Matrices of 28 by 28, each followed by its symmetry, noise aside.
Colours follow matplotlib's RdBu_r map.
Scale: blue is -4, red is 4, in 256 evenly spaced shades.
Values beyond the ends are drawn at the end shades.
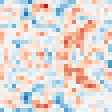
mirrored top to bottom.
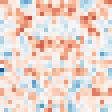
mirrored left to right.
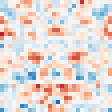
mirrored left to right.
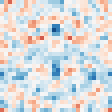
mirrored left to right.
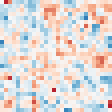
symmetric across the other diagonal.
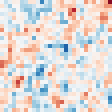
no symmetry.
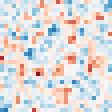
symmetric.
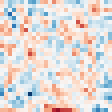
no symmetry.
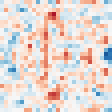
mirrored top to bottom.
